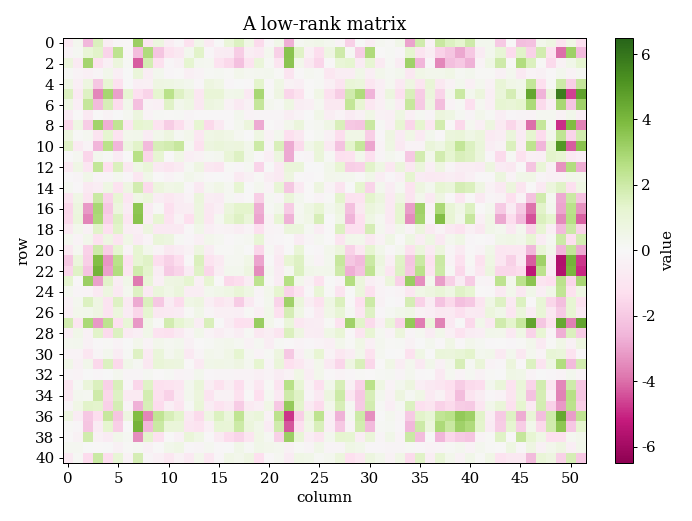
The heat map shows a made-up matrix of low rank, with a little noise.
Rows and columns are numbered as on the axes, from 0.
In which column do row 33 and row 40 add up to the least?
49
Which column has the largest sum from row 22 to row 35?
22
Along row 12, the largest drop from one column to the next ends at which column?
51
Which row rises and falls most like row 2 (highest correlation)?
38
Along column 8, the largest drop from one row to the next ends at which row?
36
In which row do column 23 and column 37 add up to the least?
27
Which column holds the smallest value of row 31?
50
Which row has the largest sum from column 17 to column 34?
23
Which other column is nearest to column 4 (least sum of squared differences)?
29
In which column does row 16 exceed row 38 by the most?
7
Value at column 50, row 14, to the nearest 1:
-1
